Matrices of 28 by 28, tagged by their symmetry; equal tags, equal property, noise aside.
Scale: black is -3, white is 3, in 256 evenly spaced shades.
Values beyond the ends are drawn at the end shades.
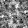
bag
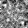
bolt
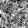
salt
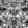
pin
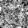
bolt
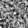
bolt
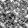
bolt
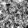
salt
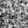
salt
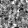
bag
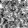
salt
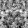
pin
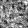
bolt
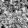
salt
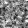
salt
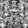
pin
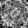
bolt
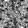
bag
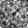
bolt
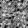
bag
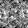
bag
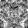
pin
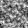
bag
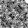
bolt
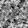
bag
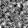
salt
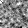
salt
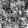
salt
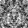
pin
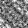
bolt
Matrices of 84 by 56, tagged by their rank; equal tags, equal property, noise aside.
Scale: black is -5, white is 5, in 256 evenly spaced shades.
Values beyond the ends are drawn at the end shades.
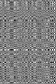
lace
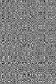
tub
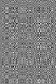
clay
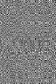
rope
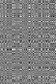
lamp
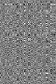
clay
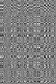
lace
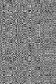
clay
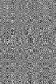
tub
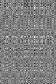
clay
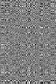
lamp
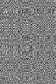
tub
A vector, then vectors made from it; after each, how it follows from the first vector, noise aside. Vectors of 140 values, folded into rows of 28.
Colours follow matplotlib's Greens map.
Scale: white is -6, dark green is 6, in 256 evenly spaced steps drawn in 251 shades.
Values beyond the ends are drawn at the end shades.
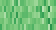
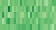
wrapped around, partly zeroed.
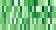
negated, scaled up.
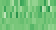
partly zeroed.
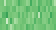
reversed, negated, partly zeroed.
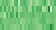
partly zeroed.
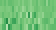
wrapped around, partly zeroed.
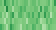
reversed, partly zeroed.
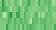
wrapped around, partly zeroed.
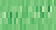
partly zeroed.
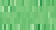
wrapped around, partly zeroed.
